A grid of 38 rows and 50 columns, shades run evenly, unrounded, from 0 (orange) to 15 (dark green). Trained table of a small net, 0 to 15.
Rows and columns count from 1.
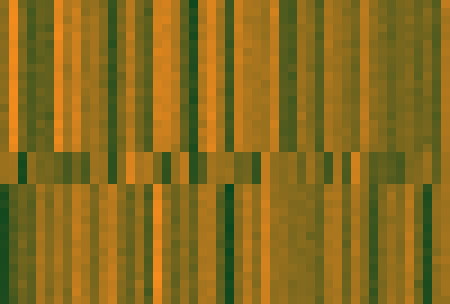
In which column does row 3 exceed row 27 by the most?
13
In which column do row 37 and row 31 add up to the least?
18
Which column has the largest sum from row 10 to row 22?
22
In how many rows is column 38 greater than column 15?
23
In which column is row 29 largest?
26
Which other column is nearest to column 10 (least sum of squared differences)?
37
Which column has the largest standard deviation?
2
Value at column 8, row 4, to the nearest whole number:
4
